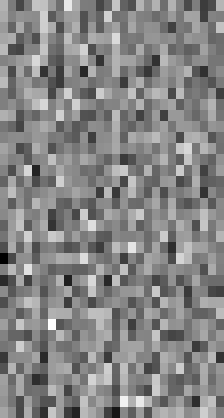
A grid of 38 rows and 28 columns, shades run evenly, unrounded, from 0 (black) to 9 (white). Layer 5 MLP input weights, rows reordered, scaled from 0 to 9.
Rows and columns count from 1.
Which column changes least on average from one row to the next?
6
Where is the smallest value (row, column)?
24, 1
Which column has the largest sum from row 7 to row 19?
15
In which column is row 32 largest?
3
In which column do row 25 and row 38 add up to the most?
4
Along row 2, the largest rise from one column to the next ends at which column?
14
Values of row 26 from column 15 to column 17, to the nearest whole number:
7 3 4
